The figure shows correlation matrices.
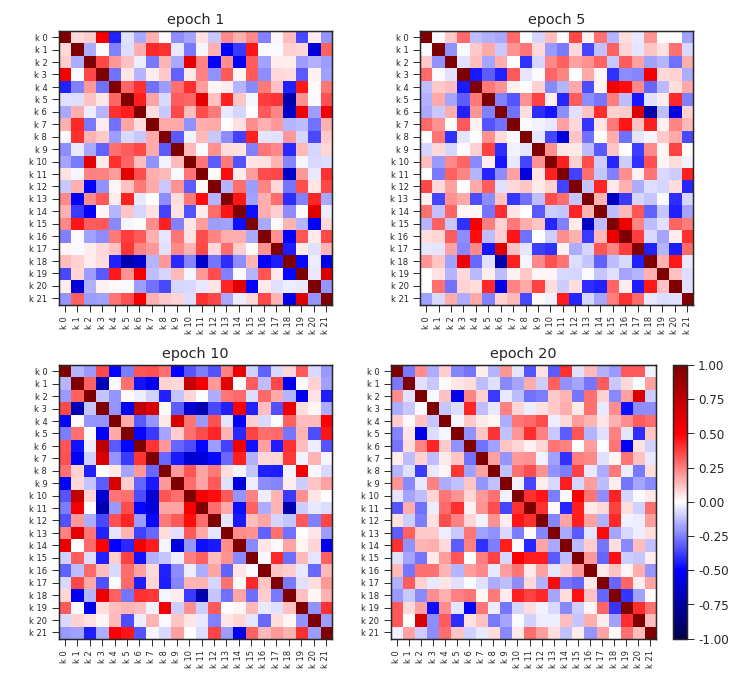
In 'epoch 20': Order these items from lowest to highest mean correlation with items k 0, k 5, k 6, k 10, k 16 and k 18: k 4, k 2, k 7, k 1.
k 1, k 2, k 7, k 4
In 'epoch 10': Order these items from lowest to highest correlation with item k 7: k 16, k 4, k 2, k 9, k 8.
k 9, k 8, k 4, k 2, k 16
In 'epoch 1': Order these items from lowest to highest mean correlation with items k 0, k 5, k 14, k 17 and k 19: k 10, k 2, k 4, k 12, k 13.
k 2, k 10, k 4, k 12, k 13
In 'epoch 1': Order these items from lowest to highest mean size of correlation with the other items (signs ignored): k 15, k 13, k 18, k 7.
k 7, k 15, k 13, k 18
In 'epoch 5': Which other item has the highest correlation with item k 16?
k 15
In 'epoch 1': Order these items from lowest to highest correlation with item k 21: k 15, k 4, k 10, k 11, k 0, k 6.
k 0, k 10, k 15, k 4, k 11, k 6
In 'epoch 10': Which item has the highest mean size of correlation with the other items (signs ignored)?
k 3
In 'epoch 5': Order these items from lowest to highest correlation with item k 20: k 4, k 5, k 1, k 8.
k 4, k 8, k 1, k 5
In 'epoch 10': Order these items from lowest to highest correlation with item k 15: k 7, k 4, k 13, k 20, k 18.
k 18, k 7, k 20, k 4, k 13
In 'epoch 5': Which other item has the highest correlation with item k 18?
k 3
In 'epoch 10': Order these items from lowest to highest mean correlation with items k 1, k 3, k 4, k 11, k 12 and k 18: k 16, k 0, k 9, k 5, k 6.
k 0, k 6, k 16, k 5, k 9
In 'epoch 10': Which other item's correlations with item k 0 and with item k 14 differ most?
k 2
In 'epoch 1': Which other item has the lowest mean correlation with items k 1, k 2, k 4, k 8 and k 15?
k 14
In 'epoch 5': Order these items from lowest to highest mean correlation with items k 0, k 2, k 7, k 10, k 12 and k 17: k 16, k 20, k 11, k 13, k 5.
k 5, k 20, k 13, k 11, k 16
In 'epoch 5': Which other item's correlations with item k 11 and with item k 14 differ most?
k 12
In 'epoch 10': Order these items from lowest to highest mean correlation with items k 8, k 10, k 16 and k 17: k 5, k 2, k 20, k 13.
k 20, k 2, k 13, k 5
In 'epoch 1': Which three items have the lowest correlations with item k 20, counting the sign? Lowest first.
k 1, k 15, k 8
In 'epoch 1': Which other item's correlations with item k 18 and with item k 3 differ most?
k 11
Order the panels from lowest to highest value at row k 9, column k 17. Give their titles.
epoch 5, epoch 10, epoch 20, epoch 1
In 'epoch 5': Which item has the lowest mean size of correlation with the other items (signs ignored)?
k 19
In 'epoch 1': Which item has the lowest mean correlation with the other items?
k 18
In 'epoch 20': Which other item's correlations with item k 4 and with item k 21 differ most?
k 16
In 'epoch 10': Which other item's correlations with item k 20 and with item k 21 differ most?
k 5
